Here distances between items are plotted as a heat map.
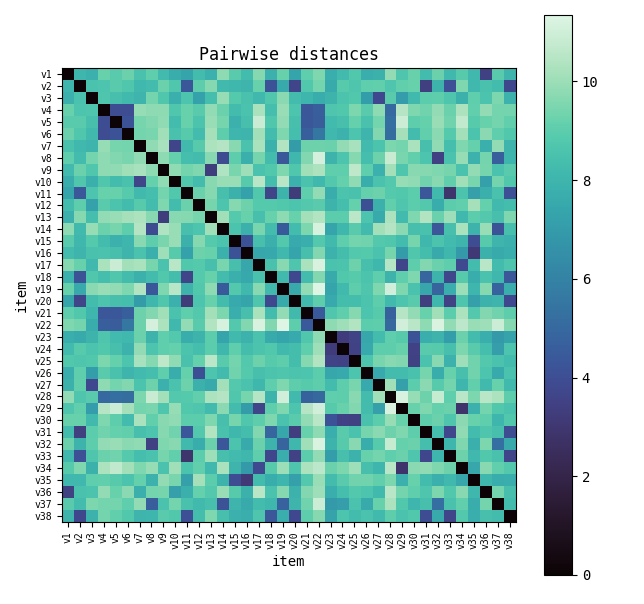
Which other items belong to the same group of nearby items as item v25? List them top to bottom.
v23, v24, v30
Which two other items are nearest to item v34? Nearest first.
v29, v17
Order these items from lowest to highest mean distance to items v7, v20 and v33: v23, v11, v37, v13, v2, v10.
v11, v2, v10, v23, v37, v13
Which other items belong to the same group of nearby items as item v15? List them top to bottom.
v16, v35
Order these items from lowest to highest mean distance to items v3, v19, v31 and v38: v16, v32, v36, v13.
v32, v16, v36, v13
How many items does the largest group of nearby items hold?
7
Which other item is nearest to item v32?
v8
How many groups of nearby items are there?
11
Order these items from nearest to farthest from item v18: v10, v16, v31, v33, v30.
v33, v31, v16, v10, v30
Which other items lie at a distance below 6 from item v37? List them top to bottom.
v8, v14, v19, v32
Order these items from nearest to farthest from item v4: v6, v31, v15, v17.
v6, v15, v31, v17
